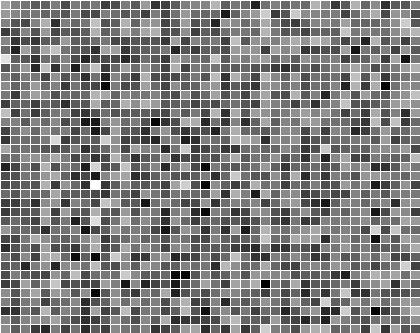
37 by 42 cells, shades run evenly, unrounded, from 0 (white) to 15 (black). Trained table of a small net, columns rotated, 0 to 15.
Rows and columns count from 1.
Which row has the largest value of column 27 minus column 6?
32
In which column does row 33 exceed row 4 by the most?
10
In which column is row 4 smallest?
35
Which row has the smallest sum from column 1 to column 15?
11
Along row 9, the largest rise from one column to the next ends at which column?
23
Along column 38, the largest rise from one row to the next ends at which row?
27
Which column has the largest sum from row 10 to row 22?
9
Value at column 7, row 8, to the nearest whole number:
7
